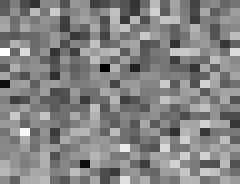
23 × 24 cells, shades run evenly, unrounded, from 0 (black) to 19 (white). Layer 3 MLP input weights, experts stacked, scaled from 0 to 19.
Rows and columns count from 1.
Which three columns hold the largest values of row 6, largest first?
10, 2, 14
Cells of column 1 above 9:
16
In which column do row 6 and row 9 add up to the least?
11
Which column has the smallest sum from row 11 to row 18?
6
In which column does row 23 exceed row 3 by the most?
13
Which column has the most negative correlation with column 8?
24
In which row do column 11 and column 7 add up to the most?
18
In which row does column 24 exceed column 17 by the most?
7
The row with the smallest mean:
1
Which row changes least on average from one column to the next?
12
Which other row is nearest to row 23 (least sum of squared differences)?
4
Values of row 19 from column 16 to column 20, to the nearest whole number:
6 16 9 9 12
